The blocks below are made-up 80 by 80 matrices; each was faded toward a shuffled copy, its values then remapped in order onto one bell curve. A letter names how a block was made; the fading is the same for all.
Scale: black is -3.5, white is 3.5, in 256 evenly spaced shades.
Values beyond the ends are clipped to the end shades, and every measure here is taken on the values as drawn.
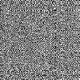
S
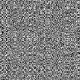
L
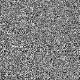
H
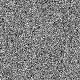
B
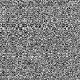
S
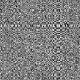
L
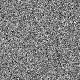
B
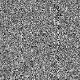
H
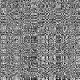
L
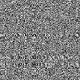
S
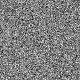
B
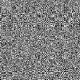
S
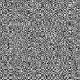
L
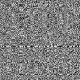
S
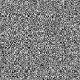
S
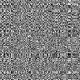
L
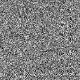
H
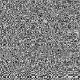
S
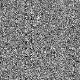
H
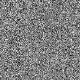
H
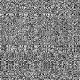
S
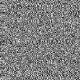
S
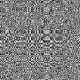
L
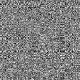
S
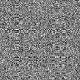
S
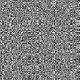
L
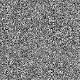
H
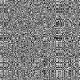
L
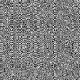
L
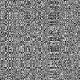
L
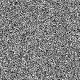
B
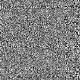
H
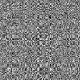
L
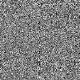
H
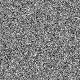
B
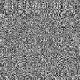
S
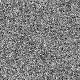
B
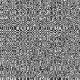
L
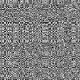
L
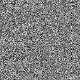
H
